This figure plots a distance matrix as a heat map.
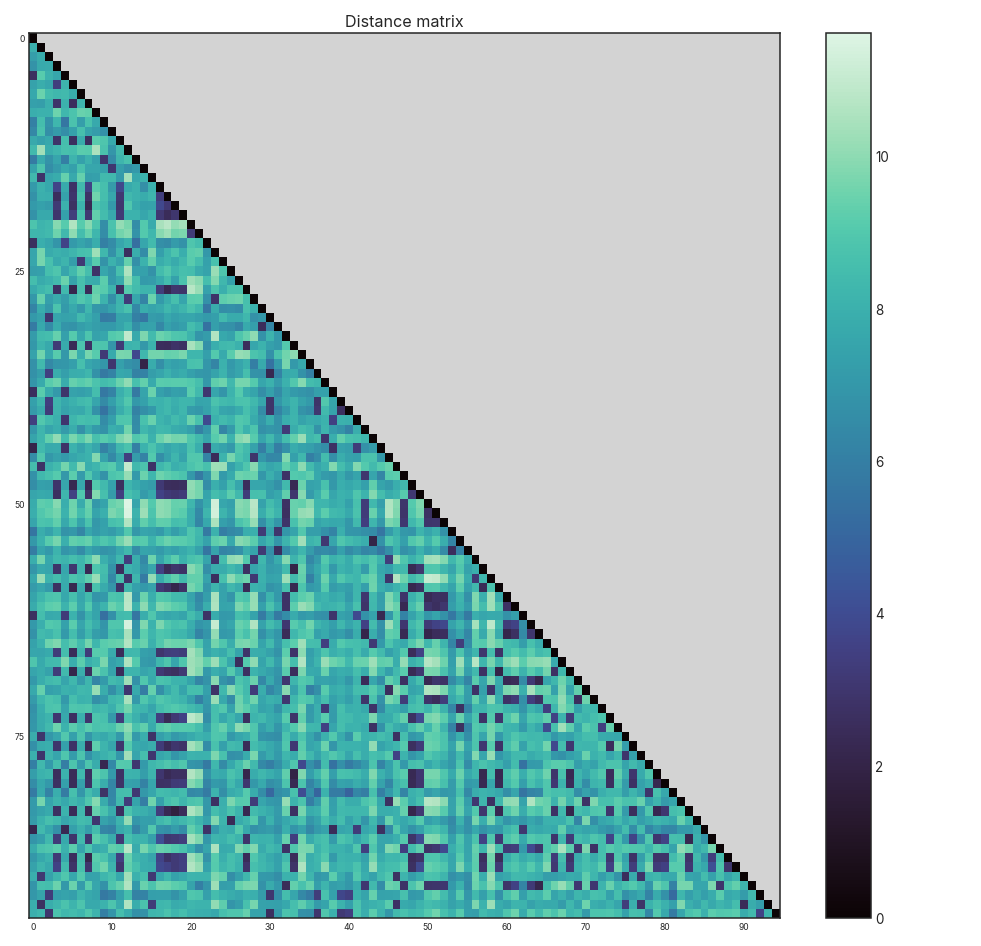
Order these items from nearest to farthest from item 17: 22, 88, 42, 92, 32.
88, 22, 92, 42, 32
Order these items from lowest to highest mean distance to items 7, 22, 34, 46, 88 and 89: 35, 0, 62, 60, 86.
86, 0, 62, 35, 60
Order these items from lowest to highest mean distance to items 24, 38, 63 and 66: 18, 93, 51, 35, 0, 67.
0, 18, 51, 35, 93, 67
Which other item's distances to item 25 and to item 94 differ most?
84
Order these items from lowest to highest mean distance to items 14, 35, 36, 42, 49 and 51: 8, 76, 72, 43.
76, 8, 72, 43
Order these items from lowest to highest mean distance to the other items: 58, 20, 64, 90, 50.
64, 90, 50, 58, 20
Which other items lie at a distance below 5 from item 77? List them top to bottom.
1, 15, 46, 75, 90, 93
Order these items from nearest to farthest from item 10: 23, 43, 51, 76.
23, 76, 43, 51
